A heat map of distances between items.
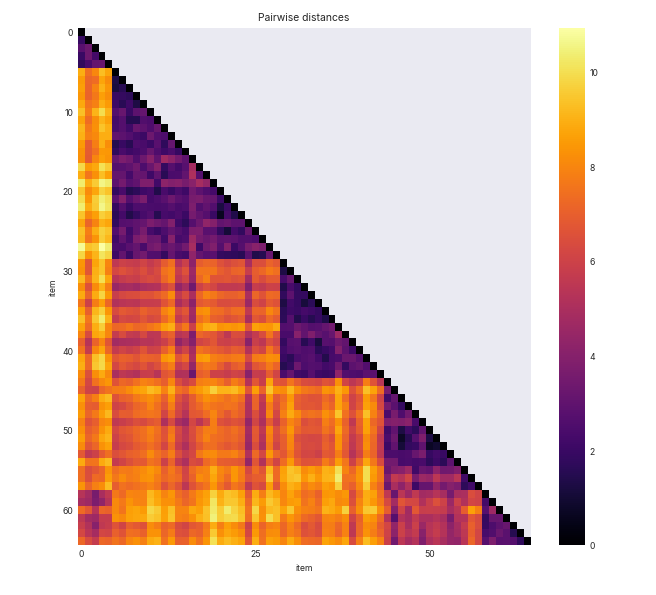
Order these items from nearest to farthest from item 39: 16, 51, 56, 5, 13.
16, 5, 51, 13, 56
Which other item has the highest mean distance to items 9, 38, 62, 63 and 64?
19
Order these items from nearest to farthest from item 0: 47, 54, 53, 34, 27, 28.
53, 34, 47, 54, 28, 27
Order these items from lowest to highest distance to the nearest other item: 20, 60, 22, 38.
20, 22, 38, 60
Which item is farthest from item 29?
3
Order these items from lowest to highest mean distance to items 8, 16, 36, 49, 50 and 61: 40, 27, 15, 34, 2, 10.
15, 34, 40, 10, 27, 2
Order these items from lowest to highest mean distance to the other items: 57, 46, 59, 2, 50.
50, 46, 57, 59, 2
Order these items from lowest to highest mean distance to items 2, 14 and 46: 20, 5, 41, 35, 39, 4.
5, 39, 20, 4, 35, 41
